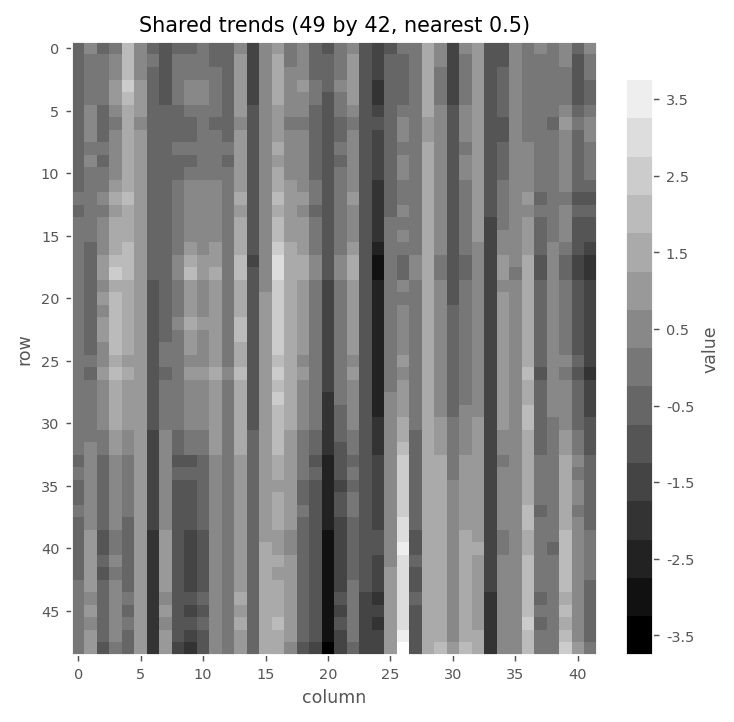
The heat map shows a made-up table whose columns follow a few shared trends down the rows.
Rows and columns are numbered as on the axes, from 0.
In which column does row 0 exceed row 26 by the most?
41
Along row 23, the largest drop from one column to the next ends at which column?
14
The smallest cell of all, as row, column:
48, 20
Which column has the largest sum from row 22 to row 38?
16
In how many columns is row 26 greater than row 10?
20
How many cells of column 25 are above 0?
21
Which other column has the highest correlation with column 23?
33
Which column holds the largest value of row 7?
4
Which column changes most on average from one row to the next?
9
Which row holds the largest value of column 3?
18
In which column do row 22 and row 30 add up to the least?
24
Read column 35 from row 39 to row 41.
0.5 0.5 0.5
